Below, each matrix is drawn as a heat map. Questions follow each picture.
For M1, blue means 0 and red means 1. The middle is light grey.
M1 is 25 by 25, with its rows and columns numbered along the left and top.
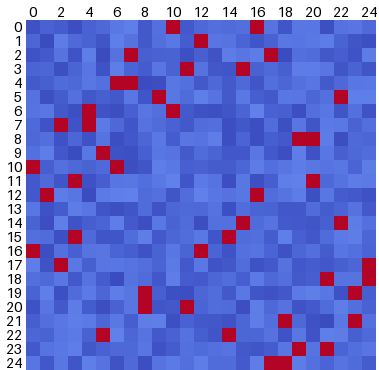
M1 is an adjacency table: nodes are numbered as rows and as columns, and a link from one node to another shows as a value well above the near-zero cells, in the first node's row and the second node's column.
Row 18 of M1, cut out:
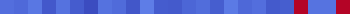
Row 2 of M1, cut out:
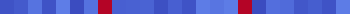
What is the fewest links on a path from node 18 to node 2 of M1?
3
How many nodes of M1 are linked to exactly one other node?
2
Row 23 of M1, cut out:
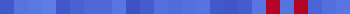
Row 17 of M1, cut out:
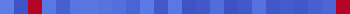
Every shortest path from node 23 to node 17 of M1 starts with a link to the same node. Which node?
node 21
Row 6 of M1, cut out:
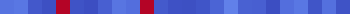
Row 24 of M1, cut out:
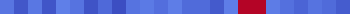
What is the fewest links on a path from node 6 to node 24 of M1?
5
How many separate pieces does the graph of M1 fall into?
2
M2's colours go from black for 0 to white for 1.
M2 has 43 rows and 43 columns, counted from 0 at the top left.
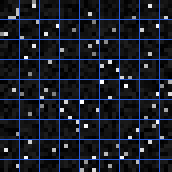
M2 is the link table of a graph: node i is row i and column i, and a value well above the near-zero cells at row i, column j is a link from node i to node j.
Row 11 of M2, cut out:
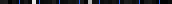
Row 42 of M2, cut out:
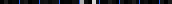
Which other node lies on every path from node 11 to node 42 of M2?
node 23
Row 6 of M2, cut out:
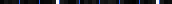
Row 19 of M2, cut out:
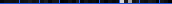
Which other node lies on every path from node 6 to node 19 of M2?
node 39
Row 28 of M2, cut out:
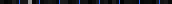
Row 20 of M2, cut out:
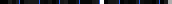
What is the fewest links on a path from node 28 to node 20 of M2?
7
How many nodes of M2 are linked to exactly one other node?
9
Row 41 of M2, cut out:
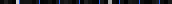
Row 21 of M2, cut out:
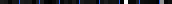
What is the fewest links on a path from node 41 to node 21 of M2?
7
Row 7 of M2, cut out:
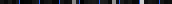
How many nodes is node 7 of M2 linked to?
3
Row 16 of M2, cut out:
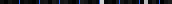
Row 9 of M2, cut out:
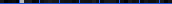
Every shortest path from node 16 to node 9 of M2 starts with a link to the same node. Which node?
node 25
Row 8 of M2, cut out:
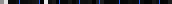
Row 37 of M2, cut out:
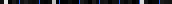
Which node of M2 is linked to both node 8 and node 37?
node 1
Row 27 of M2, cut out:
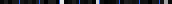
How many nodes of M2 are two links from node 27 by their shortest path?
3
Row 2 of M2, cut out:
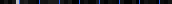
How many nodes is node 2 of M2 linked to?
1
